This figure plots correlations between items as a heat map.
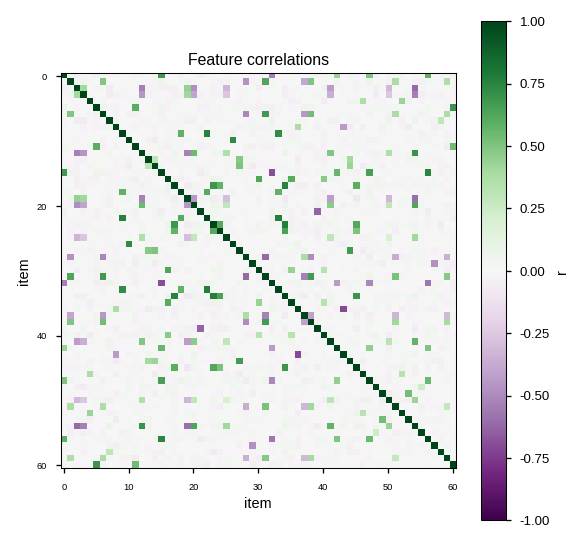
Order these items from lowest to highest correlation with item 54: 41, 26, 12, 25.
26, 25, 41, 12
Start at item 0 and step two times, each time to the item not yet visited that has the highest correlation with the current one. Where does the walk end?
56
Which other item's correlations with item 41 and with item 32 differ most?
15
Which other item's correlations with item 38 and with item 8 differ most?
31
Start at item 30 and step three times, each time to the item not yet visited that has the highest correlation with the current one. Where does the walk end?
40
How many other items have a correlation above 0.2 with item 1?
5
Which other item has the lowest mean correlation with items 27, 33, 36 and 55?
43
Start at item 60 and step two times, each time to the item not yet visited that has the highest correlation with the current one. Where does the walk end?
11
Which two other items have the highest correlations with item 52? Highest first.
4, 46
